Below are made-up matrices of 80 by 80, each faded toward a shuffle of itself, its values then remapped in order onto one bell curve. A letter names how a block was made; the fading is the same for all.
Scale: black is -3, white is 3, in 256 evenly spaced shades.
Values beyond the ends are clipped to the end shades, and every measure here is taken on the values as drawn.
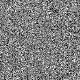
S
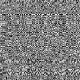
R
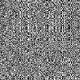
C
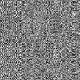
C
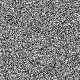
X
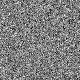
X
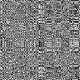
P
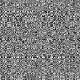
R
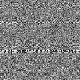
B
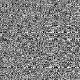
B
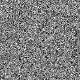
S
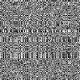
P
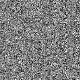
S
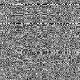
B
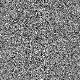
S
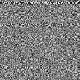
B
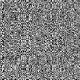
C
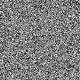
S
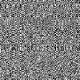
C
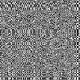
P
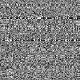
B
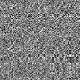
C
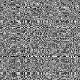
R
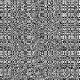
P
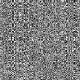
C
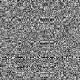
B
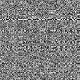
B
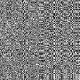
P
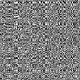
P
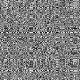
R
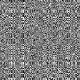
P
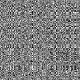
P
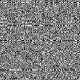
B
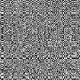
P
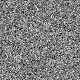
X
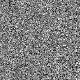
S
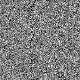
S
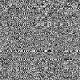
B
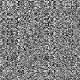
C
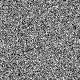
X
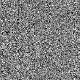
S
